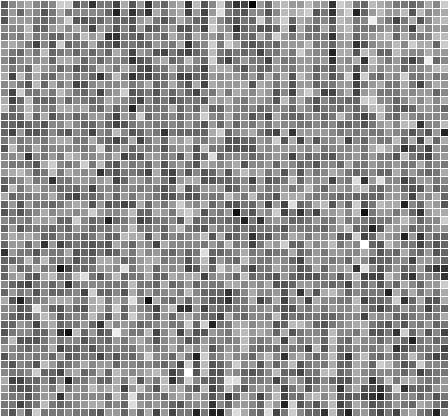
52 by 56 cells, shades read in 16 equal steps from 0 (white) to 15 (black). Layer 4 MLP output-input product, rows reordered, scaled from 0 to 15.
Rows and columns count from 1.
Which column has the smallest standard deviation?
41
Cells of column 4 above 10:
2
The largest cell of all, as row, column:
1, 32
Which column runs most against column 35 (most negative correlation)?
30
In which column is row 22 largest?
13
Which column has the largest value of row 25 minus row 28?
10
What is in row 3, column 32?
9
